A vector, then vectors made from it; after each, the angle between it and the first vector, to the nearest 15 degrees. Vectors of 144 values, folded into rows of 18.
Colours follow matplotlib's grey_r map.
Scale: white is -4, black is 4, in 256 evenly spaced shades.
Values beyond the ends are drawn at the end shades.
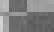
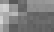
30 degrees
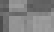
165 degrees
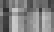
135 degrees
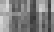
45 degrees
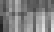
135 degrees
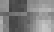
75 degrees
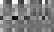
75 degrees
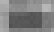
45 degrees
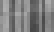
60 degrees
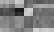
90 degrees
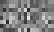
105 degrees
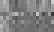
45 degrees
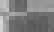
15 degrees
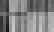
150 degrees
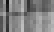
135 degrees
